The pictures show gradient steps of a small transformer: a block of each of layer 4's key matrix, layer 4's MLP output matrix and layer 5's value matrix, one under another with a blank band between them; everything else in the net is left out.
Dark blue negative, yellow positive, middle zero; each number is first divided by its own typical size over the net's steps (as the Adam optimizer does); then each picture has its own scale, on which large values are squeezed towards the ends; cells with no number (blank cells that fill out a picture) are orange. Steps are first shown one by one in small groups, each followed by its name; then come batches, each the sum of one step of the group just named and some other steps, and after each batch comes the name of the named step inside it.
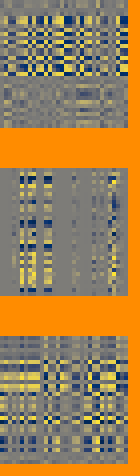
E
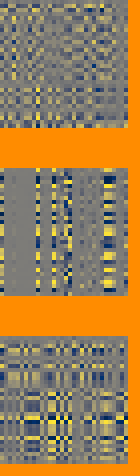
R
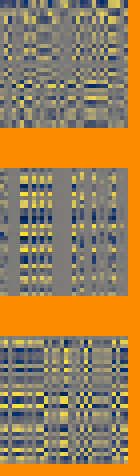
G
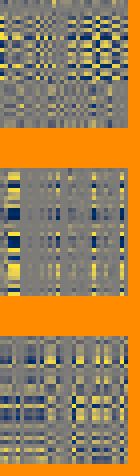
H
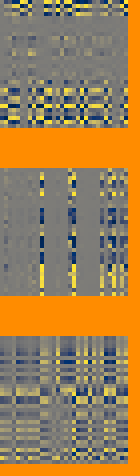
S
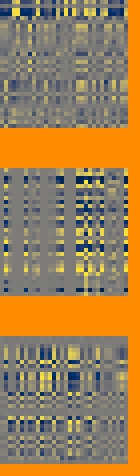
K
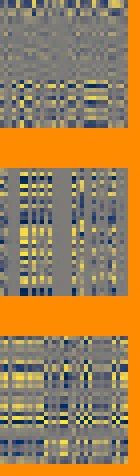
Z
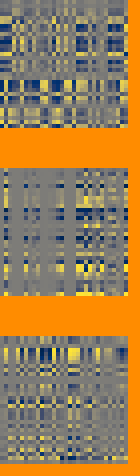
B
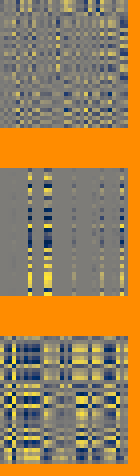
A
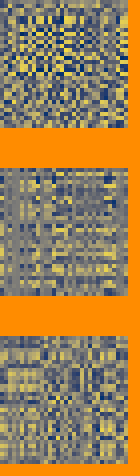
R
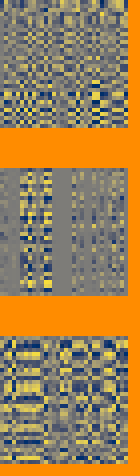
G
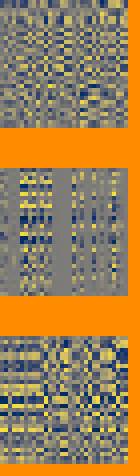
G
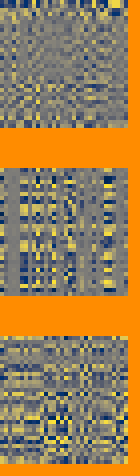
R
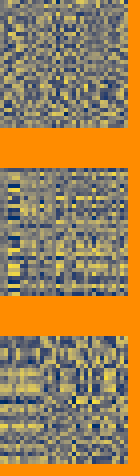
H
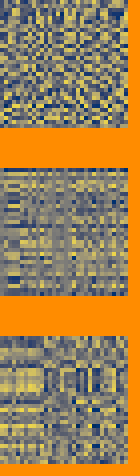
Z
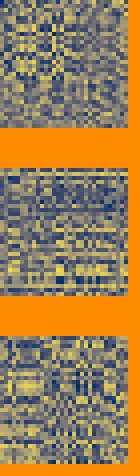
A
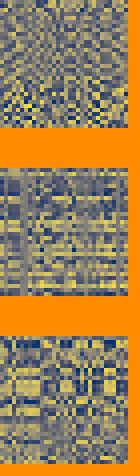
A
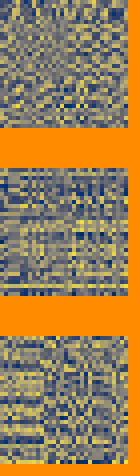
Z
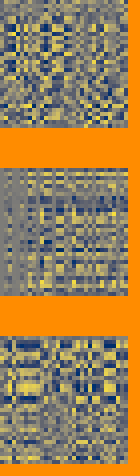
A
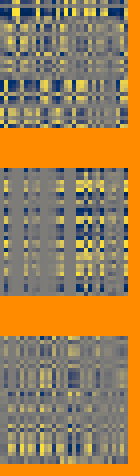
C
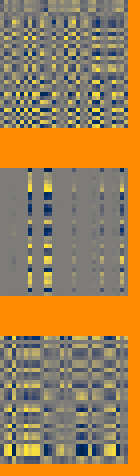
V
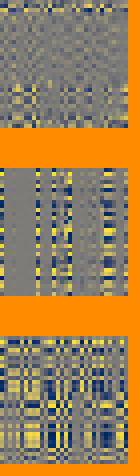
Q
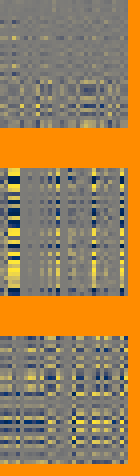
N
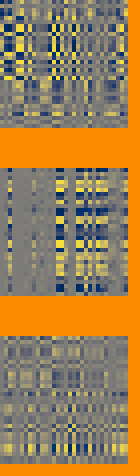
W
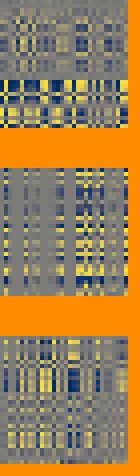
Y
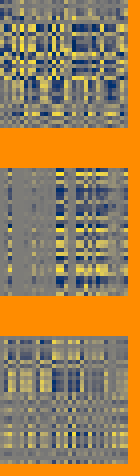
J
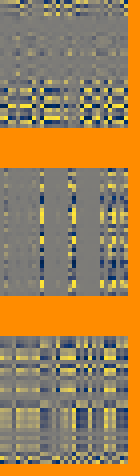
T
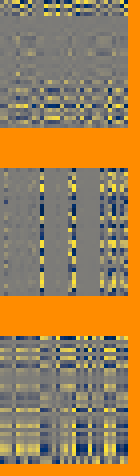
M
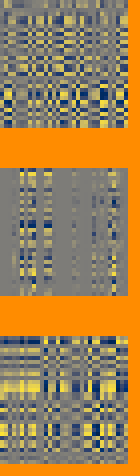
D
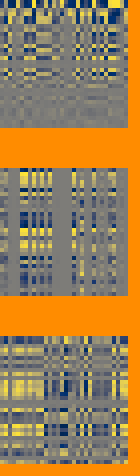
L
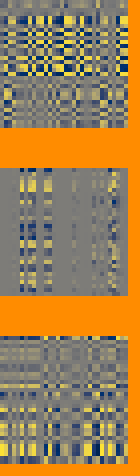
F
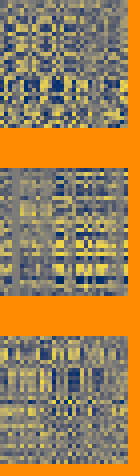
Y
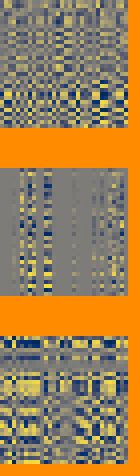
D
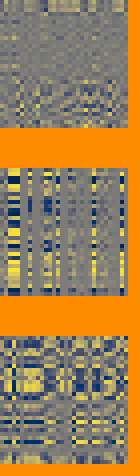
N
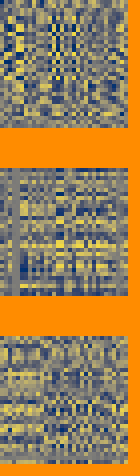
W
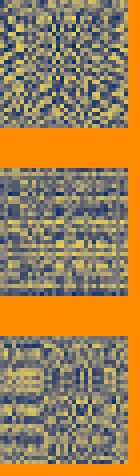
W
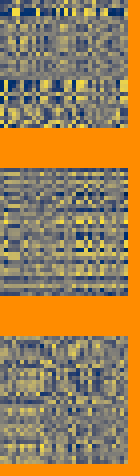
C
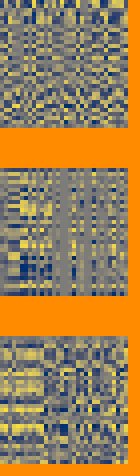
L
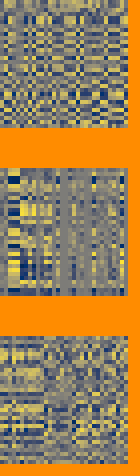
N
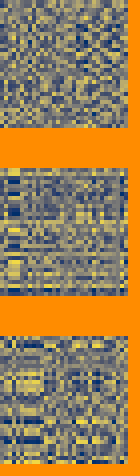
N
